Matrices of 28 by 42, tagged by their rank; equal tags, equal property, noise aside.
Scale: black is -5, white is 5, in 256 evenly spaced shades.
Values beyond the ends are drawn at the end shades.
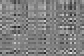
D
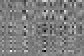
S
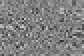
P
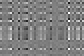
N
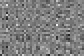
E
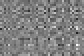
S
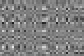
D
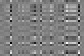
N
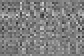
E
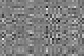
S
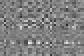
S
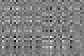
D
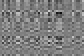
D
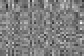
E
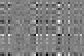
N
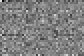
P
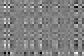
N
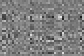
S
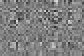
E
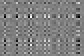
N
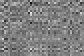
S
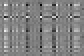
N
